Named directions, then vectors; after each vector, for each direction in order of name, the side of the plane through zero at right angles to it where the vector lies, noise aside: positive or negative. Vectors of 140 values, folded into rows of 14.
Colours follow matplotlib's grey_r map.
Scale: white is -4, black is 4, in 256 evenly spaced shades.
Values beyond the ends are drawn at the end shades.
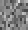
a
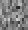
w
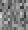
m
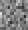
positive, positive, positive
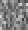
negative, positive, positive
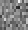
positive, negative, positive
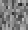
positive, negative, negative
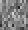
negative, negative, positive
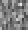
negative, positive, positive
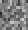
negative, negative, negative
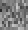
positive, positive, negative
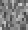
negative, positive, positive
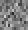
positive, positive, negative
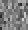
positive, negative, negative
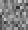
positive, negative, positive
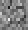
positive, positive, positive
